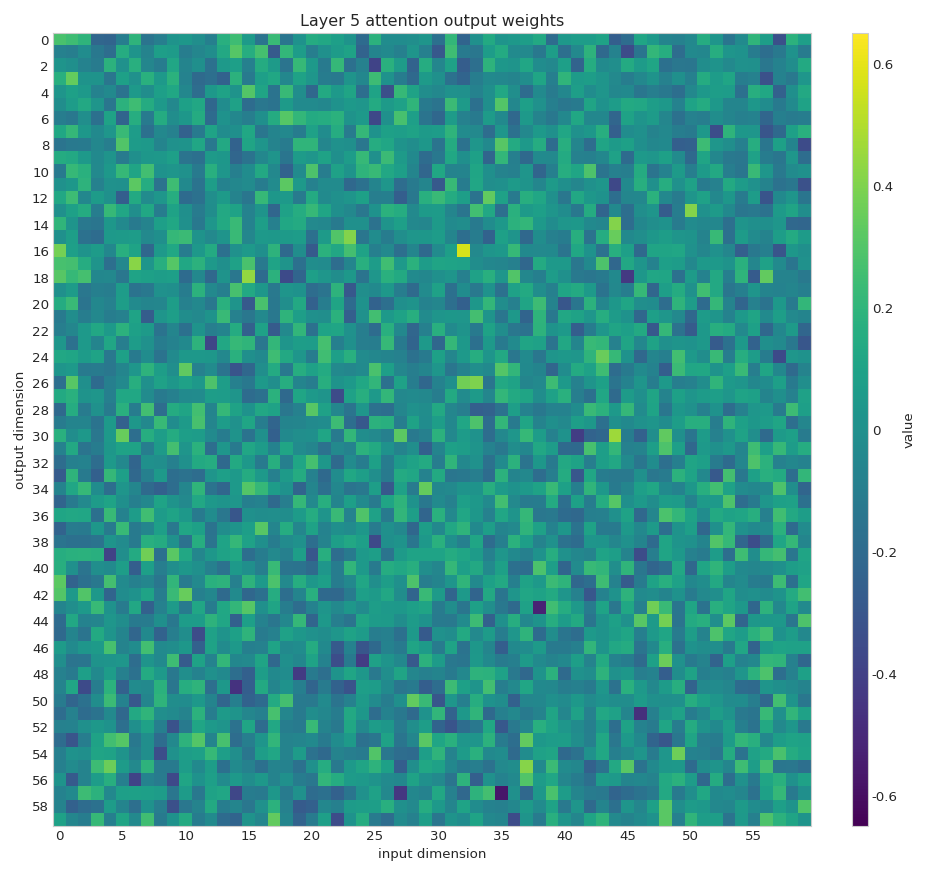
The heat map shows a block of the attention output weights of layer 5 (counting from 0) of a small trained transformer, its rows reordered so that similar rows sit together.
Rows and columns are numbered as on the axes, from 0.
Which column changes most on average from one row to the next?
25
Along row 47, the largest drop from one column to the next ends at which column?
10
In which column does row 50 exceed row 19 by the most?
28
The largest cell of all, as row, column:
16, 32
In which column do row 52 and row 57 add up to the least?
35
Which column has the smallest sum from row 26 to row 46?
41
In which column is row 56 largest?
37
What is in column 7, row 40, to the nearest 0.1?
0.1
